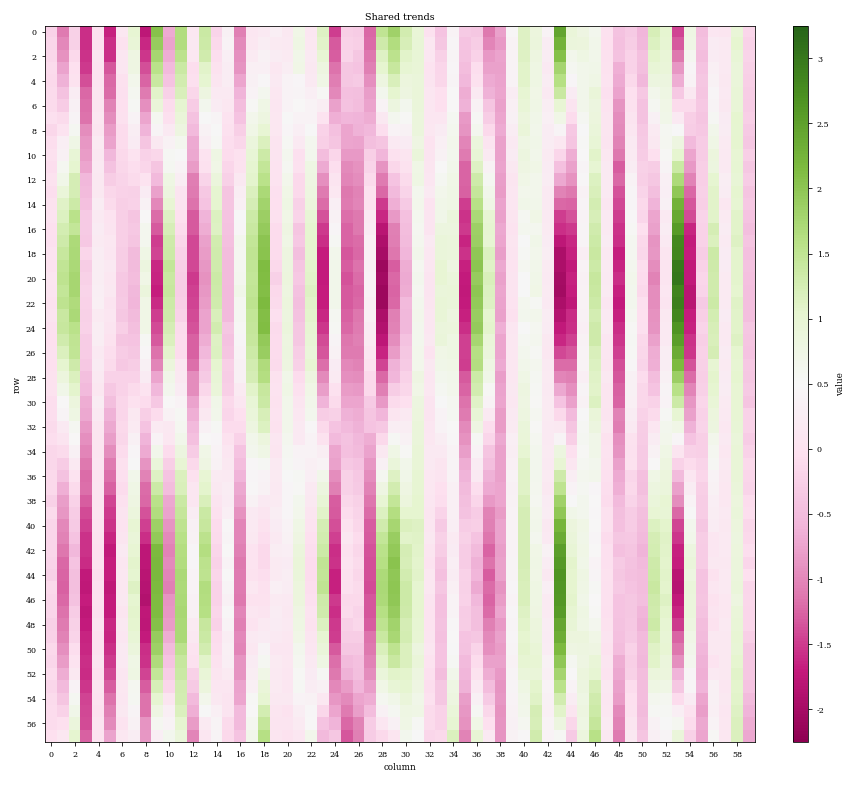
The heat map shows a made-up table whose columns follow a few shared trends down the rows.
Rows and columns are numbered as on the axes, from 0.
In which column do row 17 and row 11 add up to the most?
53
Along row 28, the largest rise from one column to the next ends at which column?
36
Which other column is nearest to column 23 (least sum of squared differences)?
44
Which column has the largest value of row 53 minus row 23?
43
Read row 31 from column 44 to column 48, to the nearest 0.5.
-0.5 0.5 1 0 -1
